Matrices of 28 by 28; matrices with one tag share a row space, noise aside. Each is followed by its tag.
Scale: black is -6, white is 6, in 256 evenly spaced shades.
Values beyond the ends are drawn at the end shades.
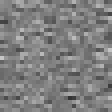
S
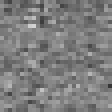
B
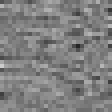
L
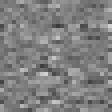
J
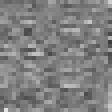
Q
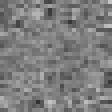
S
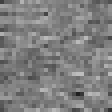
L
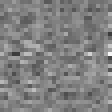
Q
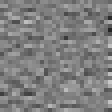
Q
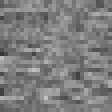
L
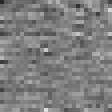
L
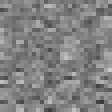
S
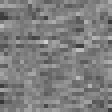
L
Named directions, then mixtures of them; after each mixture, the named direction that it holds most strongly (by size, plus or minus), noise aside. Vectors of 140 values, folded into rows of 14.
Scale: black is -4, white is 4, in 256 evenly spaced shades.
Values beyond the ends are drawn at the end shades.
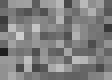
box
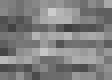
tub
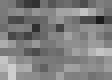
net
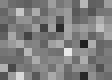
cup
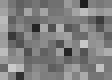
cup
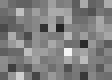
cup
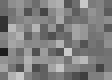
box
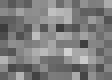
tub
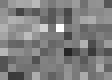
cup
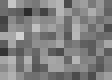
box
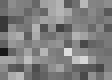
box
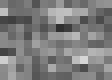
tub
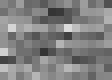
tub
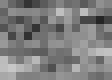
net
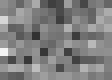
box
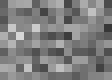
box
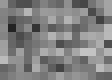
box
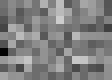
box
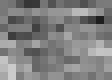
net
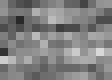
tub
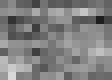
net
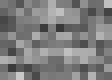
tub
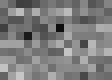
cup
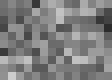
box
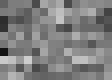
box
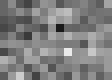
tub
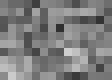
net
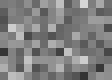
box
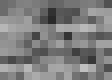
tub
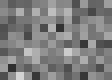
cup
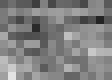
net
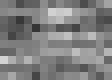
tub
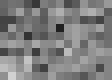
net
